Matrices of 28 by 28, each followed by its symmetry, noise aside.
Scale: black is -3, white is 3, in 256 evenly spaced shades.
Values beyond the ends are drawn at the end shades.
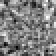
antisymmetric.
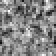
no symmetry.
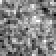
symmetric across the other diagonal.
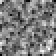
symmetric.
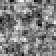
antisymmetric.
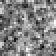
no symmetry.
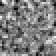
antisymmetric.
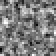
no symmetry.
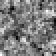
no symmetry.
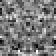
mirrored left to right.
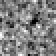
symmetric across the other diagonal.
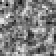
antisymmetric.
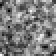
symmetric across the other diagonal.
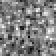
antisymmetric.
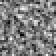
antisymmetric.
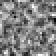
no symmetry.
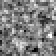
antisymmetric.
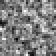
symmetric across the other diagonal.
